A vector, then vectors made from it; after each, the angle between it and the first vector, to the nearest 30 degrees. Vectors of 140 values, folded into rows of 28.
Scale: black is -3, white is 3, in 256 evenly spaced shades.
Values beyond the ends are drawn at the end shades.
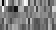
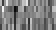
30 degrees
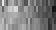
120 degrees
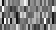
60 degrees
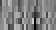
90 degrees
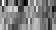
150 degrees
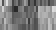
60 degrees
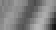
90 degrees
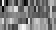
150 degrees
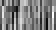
60 degrees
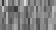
30 degrees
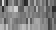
150 degrees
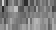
150 degrees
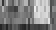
60 degrees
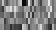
120 degrees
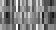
90 degrees
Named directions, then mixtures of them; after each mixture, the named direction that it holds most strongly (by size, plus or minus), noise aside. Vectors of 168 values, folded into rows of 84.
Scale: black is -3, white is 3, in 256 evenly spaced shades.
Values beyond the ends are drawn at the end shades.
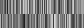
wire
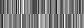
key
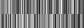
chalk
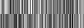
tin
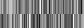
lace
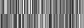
tin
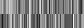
lace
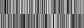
wire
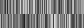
wire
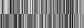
tin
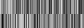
chalk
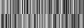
chalk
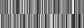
wire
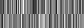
key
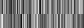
lace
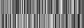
chalk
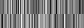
key
